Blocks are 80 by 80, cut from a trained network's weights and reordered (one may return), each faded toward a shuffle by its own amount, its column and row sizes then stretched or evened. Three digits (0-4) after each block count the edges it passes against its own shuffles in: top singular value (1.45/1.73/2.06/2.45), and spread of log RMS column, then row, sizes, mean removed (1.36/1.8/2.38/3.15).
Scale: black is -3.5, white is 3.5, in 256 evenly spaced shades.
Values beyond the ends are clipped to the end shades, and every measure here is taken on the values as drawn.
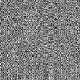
4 3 1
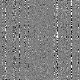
2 4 1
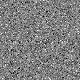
1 0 0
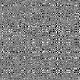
4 3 4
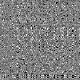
3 3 2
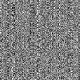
3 3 0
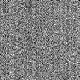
2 0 0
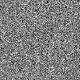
0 1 1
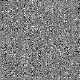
0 3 2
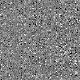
0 3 1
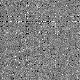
1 1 2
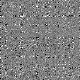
0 3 3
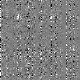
1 4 2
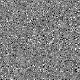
2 1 2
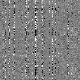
3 4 0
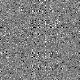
2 2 2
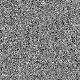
0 1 1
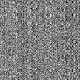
3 2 1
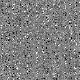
0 3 1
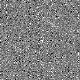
1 3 1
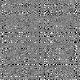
2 3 4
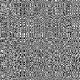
4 3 3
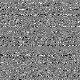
1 0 4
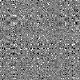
3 3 2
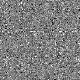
1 1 1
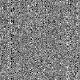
1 3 0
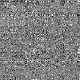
3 2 2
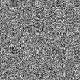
3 1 0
